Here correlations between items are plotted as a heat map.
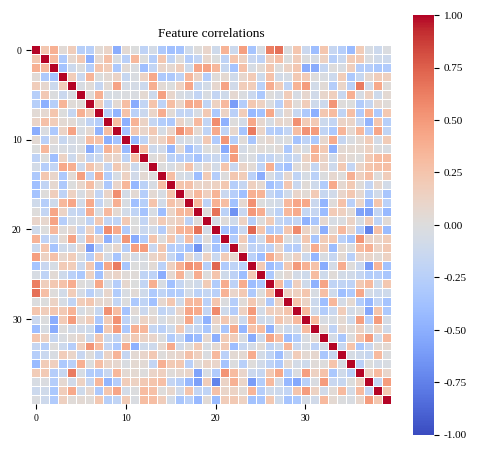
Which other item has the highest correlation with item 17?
24
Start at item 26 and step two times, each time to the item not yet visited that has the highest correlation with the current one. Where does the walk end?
27
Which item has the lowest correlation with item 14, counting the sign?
25
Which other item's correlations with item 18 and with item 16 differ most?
36
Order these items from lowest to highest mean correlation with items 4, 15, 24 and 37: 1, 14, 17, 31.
1, 31, 14, 17
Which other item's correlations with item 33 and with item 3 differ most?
15
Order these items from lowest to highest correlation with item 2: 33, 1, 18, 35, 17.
17, 33, 35, 1, 18
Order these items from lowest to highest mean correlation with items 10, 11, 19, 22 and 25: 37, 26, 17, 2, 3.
17, 3, 26, 2, 37
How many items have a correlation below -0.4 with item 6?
3
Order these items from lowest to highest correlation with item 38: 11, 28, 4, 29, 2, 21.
2, 28, 11, 21, 29, 4
